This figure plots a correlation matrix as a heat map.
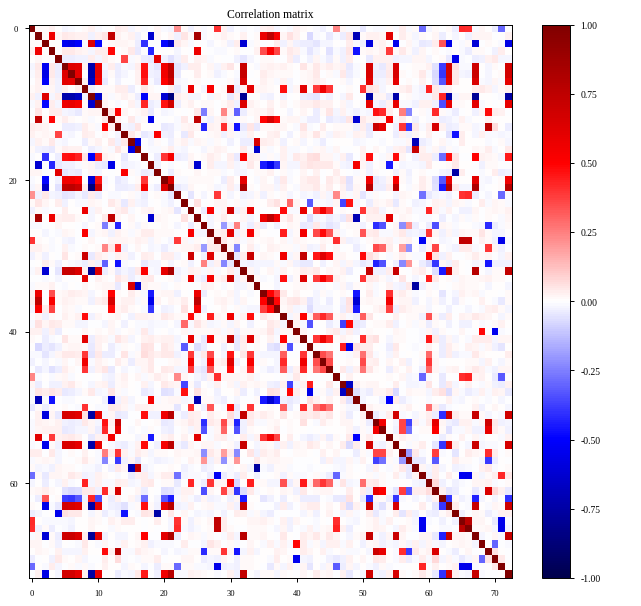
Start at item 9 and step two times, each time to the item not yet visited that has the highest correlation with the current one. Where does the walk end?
62
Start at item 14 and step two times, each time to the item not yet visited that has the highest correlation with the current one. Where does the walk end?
4
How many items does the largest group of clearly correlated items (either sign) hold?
16
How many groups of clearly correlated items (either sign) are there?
9
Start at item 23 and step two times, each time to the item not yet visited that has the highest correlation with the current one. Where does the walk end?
39
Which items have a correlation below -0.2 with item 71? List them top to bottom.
0, 22, 28, 46, 65, 66
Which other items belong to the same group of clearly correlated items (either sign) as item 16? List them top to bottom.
15, 34, 58
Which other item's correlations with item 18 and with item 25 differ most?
1
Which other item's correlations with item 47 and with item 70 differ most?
48
